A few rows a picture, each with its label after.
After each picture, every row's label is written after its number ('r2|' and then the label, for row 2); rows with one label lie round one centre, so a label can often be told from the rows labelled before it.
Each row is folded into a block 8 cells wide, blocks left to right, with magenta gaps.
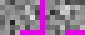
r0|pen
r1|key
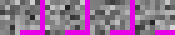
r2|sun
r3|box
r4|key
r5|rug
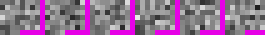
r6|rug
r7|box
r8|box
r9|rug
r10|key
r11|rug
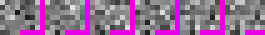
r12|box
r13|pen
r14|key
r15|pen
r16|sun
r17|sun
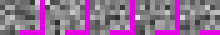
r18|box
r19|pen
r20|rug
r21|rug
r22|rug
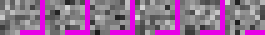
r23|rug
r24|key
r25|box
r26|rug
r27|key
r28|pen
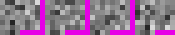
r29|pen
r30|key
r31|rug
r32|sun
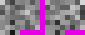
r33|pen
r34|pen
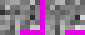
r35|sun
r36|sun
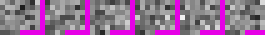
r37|box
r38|rug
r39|key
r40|rug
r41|rug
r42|box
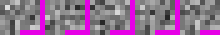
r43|sun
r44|rug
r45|pen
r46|sun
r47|sun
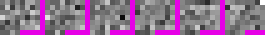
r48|rug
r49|rug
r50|sun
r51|sun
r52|key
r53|box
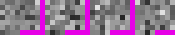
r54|box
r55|box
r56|sun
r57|pen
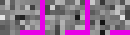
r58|rug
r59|sun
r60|pen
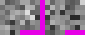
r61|pen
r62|box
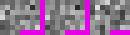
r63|rug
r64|rug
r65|sun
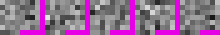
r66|box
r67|rug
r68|sun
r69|key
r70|box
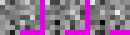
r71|pen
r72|pen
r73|pen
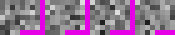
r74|rug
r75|box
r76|pen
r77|pen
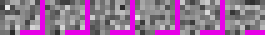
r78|sun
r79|key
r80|rug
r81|rug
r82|pen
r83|key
